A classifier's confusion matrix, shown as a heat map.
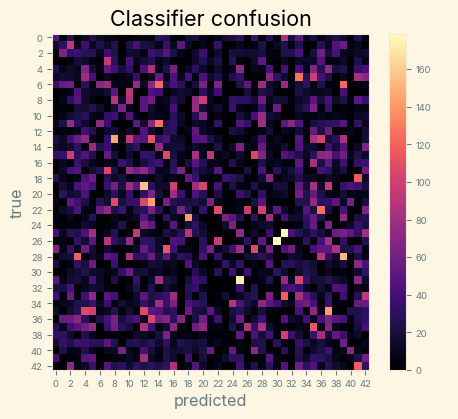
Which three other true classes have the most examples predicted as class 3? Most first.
28, 36, 13
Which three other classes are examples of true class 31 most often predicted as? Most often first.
25, 33, 14
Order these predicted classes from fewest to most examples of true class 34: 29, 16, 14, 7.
7, 29, 16, 14
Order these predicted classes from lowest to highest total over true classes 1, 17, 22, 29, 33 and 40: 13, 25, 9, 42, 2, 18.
25, 9, 18, 13, 2, 42
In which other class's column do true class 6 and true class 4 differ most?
14
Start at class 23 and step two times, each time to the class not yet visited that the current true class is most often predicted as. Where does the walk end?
41
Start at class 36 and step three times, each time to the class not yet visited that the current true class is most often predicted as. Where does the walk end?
20
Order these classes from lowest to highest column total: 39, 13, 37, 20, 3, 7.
3, 20, 7, 39, 37, 13
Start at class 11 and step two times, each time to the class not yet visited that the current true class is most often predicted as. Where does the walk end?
5
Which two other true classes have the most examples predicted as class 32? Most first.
11, 27
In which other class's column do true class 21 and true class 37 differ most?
13
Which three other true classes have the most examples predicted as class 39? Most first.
28, 6, 13
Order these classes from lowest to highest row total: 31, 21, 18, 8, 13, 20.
18, 20, 31, 8, 21, 13
